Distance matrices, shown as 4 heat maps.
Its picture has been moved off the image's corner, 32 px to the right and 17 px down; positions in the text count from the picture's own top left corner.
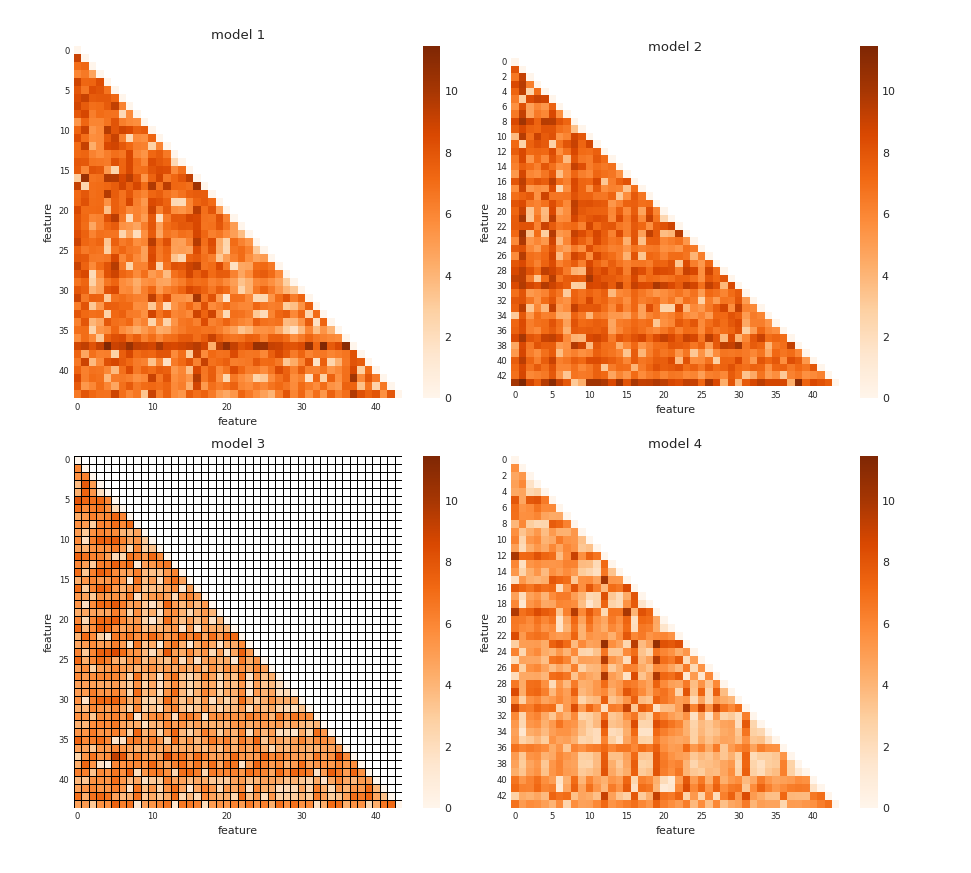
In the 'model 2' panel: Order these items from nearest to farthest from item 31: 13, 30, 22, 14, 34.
13, 34, 14, 22, 30
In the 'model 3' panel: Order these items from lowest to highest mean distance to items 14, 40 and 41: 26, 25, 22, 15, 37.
15, 25, 26, 37, 22
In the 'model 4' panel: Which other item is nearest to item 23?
27
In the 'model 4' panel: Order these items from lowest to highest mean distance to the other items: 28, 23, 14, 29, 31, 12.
14, 28, 29, 23, 31, 12
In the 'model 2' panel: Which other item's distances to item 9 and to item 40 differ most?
30
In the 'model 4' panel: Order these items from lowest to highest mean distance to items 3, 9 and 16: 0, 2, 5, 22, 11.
2, 11, 22, 0, 5
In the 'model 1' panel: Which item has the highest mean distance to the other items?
37
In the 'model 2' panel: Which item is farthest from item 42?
1
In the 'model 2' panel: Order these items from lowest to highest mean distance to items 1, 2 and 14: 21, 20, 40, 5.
5, 20, 21, 40
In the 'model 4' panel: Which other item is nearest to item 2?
3
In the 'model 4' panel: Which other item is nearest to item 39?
38
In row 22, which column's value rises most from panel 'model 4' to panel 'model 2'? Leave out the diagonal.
29
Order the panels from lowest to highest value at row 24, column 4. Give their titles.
model 1, model 4, model 2, model 3
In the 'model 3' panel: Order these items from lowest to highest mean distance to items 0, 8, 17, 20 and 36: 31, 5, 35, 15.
31, 15, 35, 5
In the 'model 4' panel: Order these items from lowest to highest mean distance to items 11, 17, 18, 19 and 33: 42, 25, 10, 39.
10, 39, 42, 25
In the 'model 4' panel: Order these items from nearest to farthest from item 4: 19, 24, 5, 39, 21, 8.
8, 39, 24, 21, 5, 19
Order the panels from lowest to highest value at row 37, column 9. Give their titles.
model 4, model 2, model 3, model 1
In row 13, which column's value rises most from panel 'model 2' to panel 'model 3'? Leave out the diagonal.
7
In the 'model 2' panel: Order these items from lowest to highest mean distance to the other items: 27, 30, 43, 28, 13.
13, 27, 28, 30, 43
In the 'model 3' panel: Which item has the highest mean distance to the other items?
5
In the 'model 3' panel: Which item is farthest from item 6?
37
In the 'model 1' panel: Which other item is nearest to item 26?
14
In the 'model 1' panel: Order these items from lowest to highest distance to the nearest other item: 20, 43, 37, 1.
20, 1, 43, 37
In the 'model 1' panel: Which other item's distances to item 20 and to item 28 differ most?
31
